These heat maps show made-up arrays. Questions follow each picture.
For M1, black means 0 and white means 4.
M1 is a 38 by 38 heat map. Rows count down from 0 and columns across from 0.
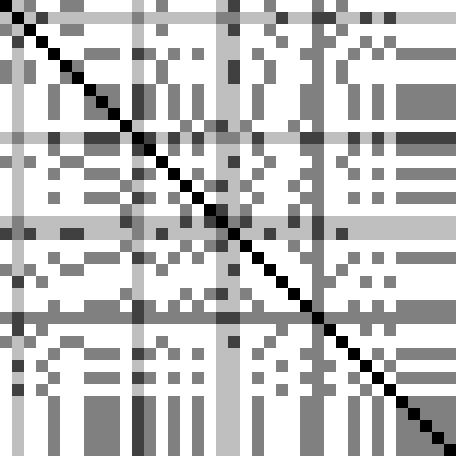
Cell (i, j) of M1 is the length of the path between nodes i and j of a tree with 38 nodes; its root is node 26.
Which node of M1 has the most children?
11
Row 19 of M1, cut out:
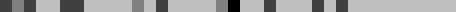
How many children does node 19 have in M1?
7
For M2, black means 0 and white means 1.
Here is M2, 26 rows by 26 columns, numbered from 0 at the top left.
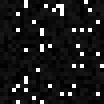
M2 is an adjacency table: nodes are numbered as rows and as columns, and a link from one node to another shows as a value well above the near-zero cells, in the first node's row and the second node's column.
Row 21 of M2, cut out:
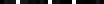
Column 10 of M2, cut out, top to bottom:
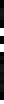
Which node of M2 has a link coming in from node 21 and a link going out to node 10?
node 12
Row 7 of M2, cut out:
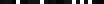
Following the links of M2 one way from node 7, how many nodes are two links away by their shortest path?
2
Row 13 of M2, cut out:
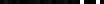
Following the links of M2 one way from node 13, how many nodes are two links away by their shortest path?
2
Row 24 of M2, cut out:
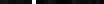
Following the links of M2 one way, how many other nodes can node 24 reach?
2
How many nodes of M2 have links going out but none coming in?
7
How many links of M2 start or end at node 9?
1
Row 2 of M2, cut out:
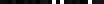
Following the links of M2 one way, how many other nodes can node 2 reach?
10
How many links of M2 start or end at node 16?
3
